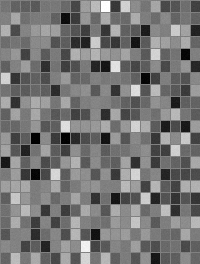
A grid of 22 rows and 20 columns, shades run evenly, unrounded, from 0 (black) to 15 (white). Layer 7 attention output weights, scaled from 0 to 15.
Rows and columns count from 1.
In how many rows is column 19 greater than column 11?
10
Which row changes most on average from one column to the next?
12
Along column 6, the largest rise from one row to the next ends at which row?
15
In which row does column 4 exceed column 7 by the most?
2
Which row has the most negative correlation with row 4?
21
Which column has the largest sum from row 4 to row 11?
16
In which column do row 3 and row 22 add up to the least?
20
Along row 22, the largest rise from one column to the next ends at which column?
9
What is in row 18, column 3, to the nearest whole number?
11
